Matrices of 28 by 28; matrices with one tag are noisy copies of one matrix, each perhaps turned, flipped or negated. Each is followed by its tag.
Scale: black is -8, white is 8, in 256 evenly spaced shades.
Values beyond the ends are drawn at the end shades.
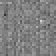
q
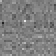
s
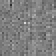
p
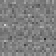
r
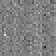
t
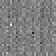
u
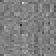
s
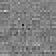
p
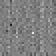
u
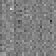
t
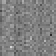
t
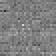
p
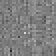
p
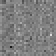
t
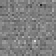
q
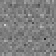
r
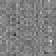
q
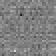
q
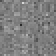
s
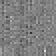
p
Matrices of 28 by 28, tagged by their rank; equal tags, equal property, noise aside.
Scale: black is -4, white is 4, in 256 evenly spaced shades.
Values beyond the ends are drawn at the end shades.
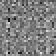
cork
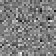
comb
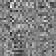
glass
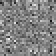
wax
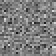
wax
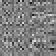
wax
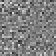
comb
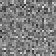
comb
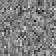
comb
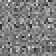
cork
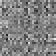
glass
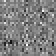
glass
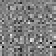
glass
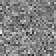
comb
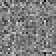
comb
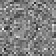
cork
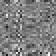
glass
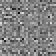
cork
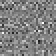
wax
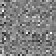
wax
